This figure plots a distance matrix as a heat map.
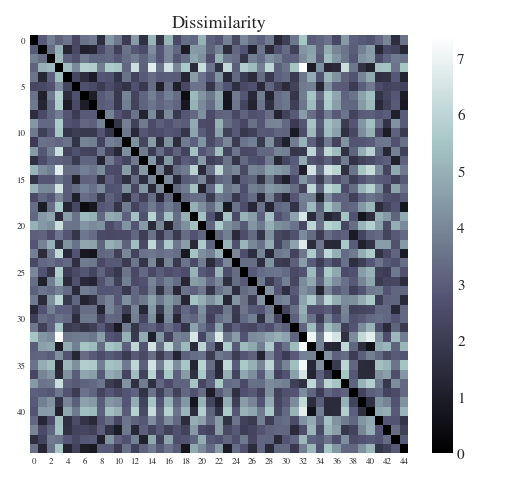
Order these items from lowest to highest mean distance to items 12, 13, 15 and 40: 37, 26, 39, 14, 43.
43, 39, 26, 37, 14
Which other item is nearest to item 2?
25
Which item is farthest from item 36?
32
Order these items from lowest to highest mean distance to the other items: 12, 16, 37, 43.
43, 12, 37, 16
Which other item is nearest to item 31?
10
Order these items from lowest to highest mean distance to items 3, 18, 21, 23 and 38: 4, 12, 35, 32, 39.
4, 39, 12, 35, 32
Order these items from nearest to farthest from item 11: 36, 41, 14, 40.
36, 40, 41, 14
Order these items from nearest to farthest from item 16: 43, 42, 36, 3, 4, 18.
42, 4, 18, 43, 36, 3
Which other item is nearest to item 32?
14
